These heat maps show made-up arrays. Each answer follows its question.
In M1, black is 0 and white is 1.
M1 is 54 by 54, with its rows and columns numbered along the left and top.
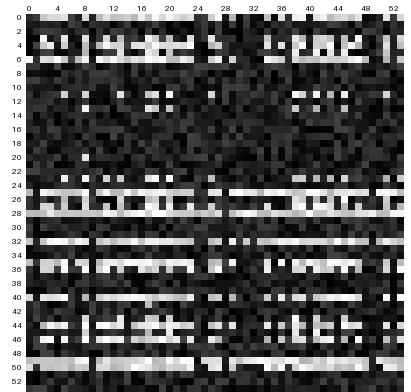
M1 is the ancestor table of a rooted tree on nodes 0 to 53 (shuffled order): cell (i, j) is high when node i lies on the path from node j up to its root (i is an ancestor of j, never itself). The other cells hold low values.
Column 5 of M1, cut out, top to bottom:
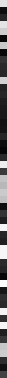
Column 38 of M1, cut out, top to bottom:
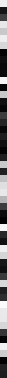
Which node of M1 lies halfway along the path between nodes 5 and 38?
13
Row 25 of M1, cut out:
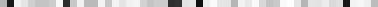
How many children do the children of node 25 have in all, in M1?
4
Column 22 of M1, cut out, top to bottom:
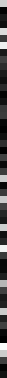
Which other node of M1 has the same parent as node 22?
46
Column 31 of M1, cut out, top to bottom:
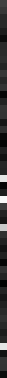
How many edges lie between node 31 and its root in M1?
4
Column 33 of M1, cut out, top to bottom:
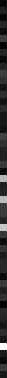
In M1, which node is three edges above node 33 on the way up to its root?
49
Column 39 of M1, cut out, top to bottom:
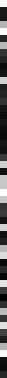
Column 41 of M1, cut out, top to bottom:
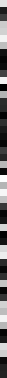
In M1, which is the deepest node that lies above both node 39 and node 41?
26
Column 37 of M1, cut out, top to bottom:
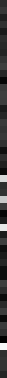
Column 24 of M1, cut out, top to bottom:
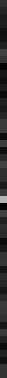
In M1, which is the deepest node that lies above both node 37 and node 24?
28
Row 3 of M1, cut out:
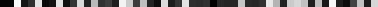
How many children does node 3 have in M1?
5
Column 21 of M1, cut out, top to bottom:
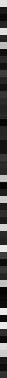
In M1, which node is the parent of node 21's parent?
4
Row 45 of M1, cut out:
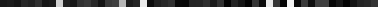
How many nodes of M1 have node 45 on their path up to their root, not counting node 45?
5
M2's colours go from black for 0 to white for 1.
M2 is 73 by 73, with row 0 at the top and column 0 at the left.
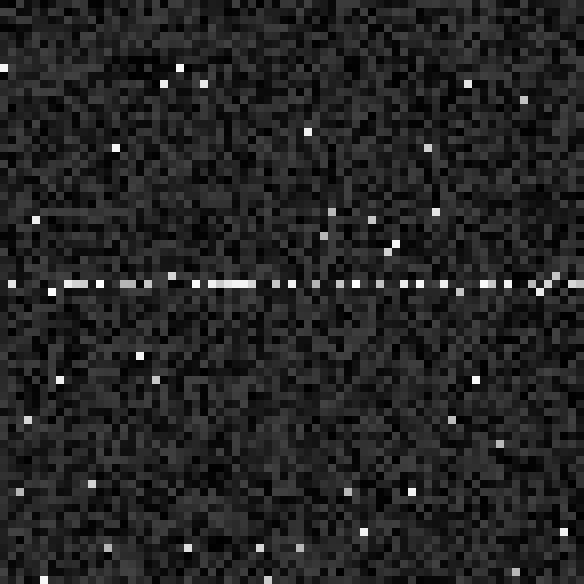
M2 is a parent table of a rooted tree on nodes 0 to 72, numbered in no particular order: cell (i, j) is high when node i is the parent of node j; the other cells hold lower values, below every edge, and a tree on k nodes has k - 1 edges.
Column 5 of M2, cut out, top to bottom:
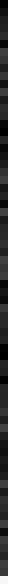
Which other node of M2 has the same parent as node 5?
33
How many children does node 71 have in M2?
1
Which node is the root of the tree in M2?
35
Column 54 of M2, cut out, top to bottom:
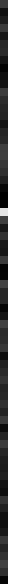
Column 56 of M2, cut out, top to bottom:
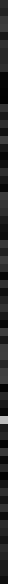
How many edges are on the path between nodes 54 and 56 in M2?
4
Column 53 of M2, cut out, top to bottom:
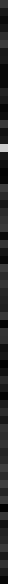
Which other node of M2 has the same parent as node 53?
14
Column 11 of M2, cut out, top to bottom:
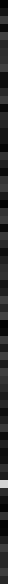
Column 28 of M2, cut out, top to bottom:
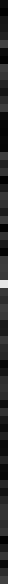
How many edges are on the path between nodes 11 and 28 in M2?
3
